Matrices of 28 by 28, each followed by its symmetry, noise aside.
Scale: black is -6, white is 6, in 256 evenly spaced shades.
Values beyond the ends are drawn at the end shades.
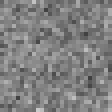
no symmetry.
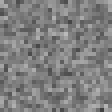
no symmetry.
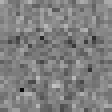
mirrored left to right.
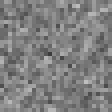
same after a half turn.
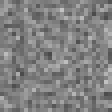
mirrored top to bottom.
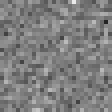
same after a half turn.
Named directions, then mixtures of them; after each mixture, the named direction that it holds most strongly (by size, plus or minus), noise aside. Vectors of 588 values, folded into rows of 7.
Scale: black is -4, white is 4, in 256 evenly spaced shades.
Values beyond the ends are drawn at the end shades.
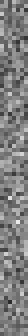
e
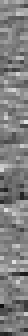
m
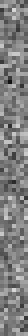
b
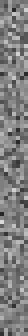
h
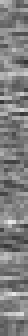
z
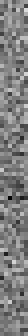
e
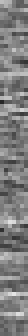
z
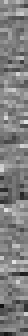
m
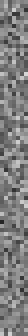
h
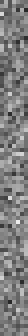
e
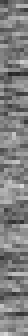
z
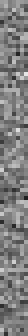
h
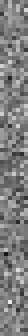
e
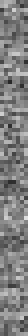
b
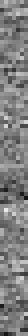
m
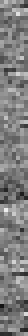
m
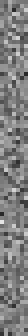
h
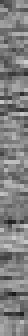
z
